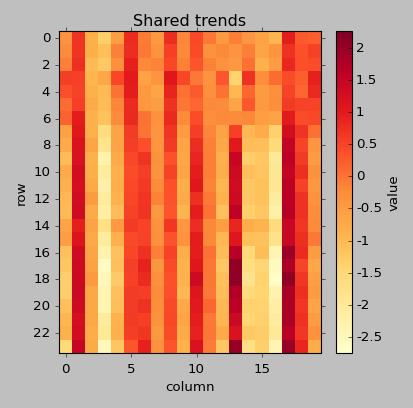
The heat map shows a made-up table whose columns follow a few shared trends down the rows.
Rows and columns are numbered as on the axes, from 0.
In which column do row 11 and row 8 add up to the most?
17
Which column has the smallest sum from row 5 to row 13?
3
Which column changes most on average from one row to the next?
13
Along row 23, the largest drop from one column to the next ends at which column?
14
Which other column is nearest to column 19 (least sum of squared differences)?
9
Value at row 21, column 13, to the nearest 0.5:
1.5
